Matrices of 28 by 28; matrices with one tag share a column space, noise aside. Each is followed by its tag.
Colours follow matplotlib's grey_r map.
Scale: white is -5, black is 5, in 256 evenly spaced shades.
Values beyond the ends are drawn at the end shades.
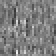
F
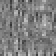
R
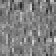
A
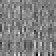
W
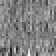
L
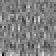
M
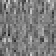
A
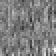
L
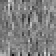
R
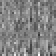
L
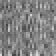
M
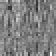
R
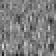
M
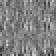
L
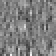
L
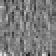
R
